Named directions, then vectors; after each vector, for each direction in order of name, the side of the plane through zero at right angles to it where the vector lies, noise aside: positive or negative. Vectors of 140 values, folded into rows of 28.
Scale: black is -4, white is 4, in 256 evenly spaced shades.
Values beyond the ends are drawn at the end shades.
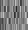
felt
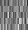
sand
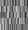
negative, positive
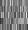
positive, positive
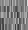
positive, negative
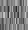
positive, negative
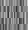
positive, negative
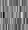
negative, negative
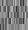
positive, negative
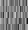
negative, negative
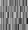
negative, negative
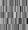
negative, negative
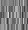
negative, positive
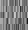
negative, negative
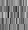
positive, negative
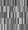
negative, positive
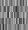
positive, negative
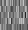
negative, positive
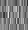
negative, positive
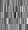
positive, positive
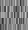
positive, negative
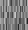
negative, negative
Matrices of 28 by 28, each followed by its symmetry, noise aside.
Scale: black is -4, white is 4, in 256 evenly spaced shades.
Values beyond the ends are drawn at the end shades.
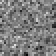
symmetric.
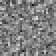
same after a half turn.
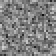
same after a half turn.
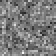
symmetric across the other diagonal.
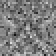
mirrored left to right.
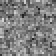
no symmetry.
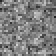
mirrored top to bottom.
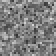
no symmetry.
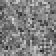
antisymmetric.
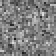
same after a half turn.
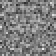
mirrored left to right.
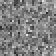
mirrored top to bottom.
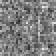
mirrored top to bottom.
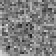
symmetric across the other diagonal.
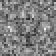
mirrored left to right.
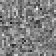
no symmetry.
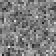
symmetric.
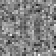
mirrored top to bottom.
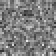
mirrored left to right.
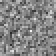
symmetric.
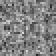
mirrored top to bottom.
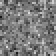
mirrored top to bottom.
